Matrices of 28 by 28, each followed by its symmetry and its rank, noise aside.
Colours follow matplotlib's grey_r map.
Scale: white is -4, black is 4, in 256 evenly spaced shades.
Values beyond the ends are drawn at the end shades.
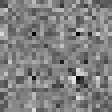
symmetric, rank three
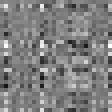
no symmetry, rank two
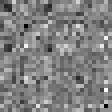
symmetric, rank four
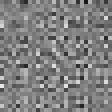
antisymmetric, rank four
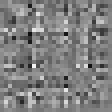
antisymmetric, rank four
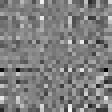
no symmetry, rank three
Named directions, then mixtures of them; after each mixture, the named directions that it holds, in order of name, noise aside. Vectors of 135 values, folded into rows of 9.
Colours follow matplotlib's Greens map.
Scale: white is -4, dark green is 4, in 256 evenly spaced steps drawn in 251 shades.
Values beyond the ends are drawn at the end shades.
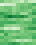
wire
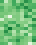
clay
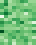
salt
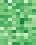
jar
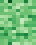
jar.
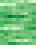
wire.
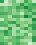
clay, wire.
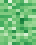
jar.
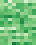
jar, wire.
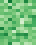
jar.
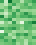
jar, salt.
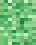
jar.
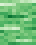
wire.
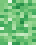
clay, jar.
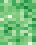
clay.
